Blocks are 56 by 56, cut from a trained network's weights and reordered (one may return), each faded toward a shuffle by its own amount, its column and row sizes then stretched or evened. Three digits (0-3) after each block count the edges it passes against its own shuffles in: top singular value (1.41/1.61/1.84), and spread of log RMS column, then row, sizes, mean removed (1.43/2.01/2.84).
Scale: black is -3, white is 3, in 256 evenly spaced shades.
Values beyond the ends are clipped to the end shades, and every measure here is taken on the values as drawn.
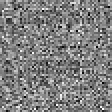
3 1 0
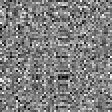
2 1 1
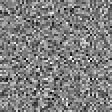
3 0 1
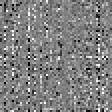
2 3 1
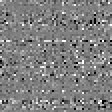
0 2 3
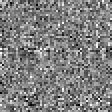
3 1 1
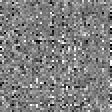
0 2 1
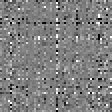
1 3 2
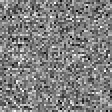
2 0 0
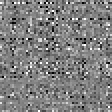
1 2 3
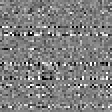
3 1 3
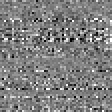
1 0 3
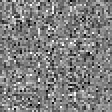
2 2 0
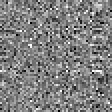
2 1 0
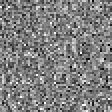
1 0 1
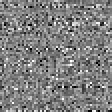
1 0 2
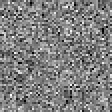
2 1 0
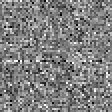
2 1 1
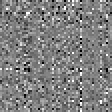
1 3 1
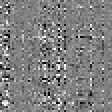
3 3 2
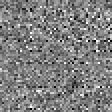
2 1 2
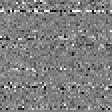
2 0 3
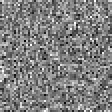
1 0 0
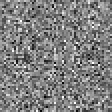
3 2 0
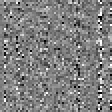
0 3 0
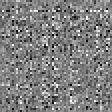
0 3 2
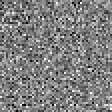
2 0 1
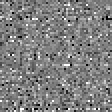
0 1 2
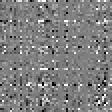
1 3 3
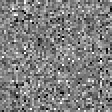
0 2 0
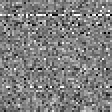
3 0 2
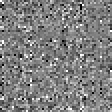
0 2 2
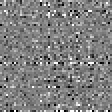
1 2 3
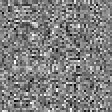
3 2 0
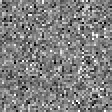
0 1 1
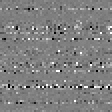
2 0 3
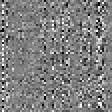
3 3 1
